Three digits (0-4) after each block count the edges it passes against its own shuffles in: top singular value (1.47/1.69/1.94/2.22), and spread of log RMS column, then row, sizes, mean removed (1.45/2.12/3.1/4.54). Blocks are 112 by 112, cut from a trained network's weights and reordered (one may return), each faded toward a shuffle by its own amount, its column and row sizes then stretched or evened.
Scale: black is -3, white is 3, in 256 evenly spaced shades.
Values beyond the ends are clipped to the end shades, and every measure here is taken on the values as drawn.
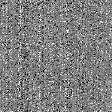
1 2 1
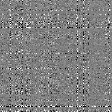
4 3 3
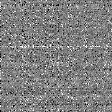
1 2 1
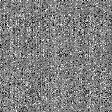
1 0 1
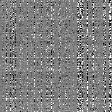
3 4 0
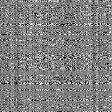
3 0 4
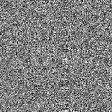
3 1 0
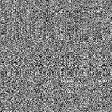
4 1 2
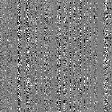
0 4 2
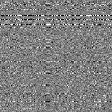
4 0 3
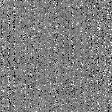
0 3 0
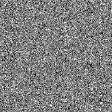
1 2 1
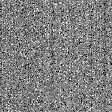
1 0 0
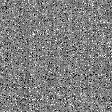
0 0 1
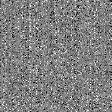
0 2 0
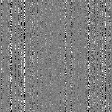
3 4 0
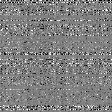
1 0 4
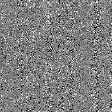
1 3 0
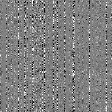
2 4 1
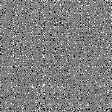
0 2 2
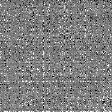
2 3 1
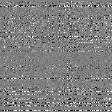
2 2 4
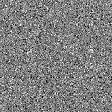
2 0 0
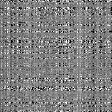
4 2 4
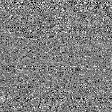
0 0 3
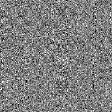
2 3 0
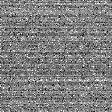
4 1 0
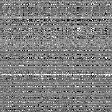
4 2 3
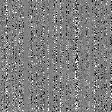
0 4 0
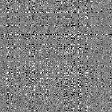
3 3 3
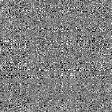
2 2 3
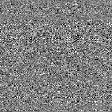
3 1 3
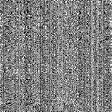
3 1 1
